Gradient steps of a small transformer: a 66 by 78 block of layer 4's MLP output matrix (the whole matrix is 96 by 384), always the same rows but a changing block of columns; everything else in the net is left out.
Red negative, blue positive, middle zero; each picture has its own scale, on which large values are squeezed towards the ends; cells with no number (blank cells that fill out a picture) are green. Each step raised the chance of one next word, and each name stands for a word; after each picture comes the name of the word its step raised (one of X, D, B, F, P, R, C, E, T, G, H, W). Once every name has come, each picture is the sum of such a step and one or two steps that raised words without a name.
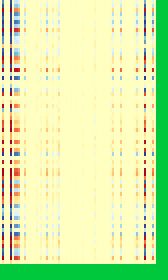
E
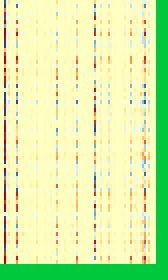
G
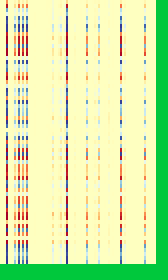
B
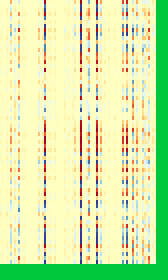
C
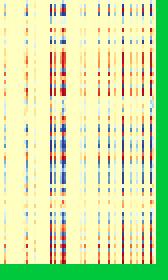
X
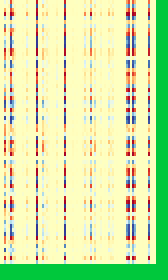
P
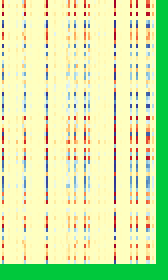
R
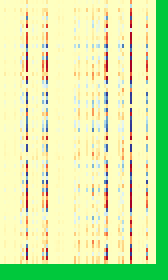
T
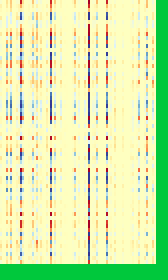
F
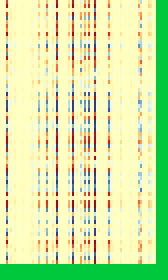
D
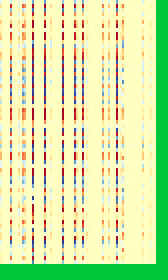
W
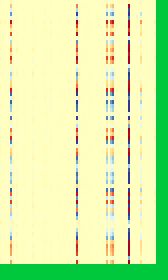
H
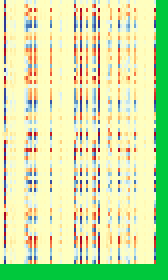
B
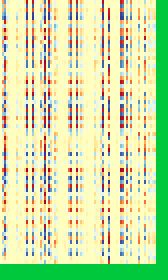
F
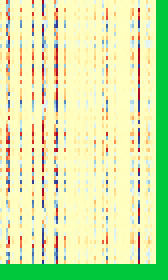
C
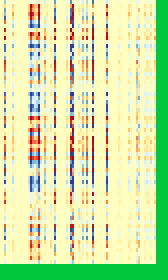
R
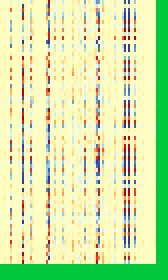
X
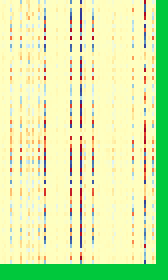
C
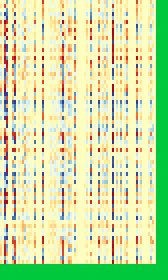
H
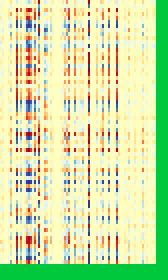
C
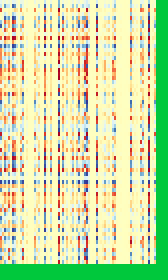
T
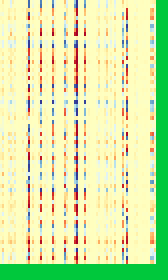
G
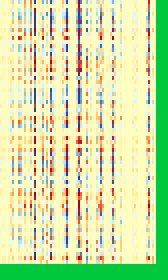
E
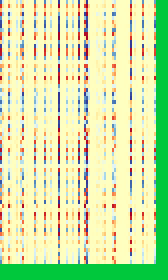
B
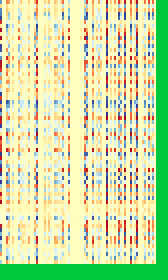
F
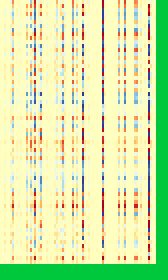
R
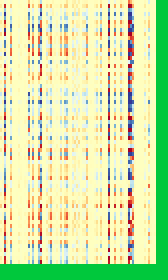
B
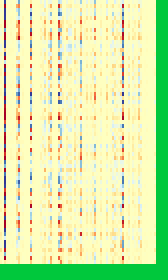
W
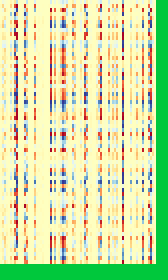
W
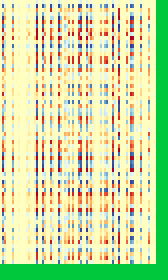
G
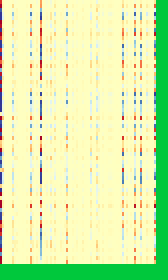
F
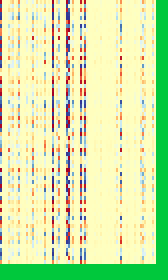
F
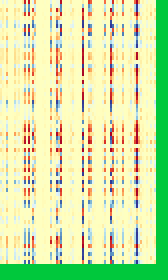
C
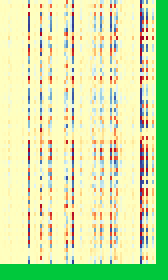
B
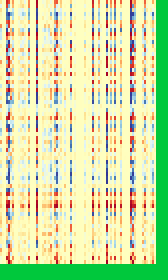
X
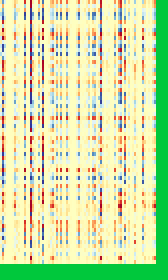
F
